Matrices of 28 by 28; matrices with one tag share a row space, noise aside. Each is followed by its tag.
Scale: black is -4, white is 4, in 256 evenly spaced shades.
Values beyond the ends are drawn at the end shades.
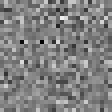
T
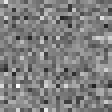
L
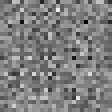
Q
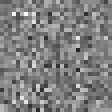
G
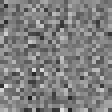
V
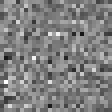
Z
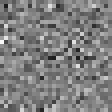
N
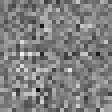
G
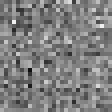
L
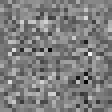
Q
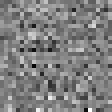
Q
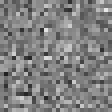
L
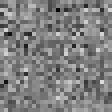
Z
